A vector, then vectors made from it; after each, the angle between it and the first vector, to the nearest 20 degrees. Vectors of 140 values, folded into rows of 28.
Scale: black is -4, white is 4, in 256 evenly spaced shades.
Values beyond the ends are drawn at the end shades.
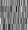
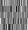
20 degrees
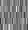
140 degrees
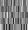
60 degrees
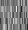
140 degrees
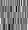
20 degrees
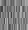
60 degrees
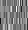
160 degrees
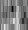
100 degrees
